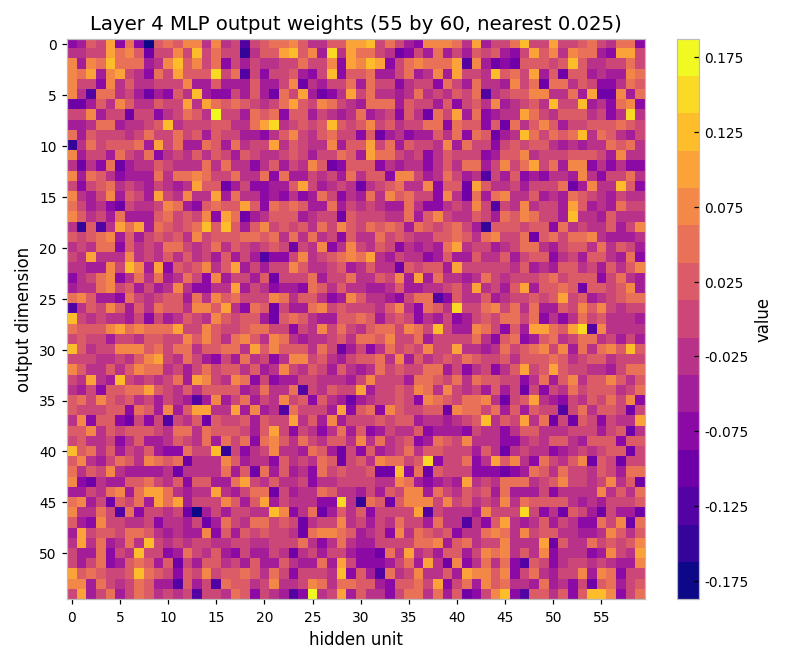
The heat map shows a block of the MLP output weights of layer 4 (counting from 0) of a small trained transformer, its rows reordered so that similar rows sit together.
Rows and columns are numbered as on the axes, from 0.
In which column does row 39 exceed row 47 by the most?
41
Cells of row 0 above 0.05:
14
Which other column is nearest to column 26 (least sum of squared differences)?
55
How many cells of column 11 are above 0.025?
15
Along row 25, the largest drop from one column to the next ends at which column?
38
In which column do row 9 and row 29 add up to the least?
44
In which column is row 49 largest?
8
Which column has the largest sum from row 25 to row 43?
0
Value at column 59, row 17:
-0.025
